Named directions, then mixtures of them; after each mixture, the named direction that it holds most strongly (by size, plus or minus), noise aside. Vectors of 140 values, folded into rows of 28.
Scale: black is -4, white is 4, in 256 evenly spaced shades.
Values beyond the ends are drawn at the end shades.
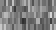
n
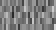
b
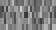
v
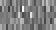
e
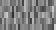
b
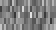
e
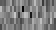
e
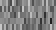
e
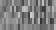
b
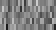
b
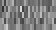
v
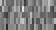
e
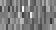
e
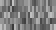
n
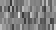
e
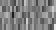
b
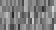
b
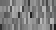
e
